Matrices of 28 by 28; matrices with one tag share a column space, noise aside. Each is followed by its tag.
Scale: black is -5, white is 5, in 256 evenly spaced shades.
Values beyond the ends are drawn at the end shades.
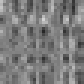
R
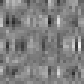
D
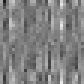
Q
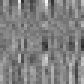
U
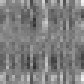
Q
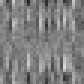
Q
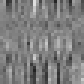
U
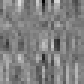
U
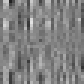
Q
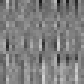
U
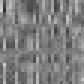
R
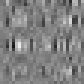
D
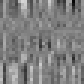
U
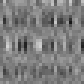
D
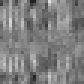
Q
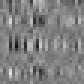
D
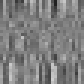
U
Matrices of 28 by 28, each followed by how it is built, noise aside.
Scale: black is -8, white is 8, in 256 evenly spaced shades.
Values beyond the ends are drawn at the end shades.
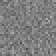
blocks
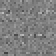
uneven rows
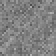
Hankel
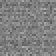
blocks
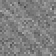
Toeplitz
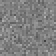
noise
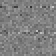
uneven rows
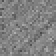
Hankel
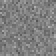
noise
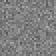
noise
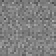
repeating columns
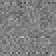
uneven rows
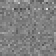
uneven rows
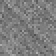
Toeplitz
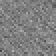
Toeplitz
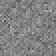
Hankel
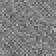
Toeplitz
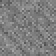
Toeplitz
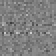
uneven rows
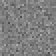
noise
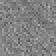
Toeplitz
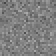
noise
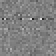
uneven rows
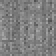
blocks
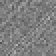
Hankel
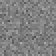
repeating columns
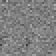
repeating columns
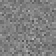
noise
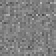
uneven rows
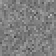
noise
